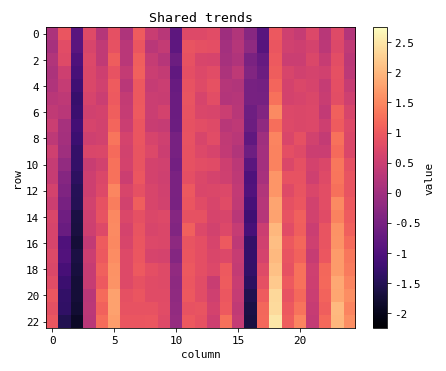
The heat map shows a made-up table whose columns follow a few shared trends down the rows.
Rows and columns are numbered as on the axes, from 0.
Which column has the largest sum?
18
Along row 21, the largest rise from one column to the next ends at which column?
17
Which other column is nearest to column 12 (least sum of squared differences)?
19
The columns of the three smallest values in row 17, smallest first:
2, 16, 1
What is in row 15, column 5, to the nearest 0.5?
1.5
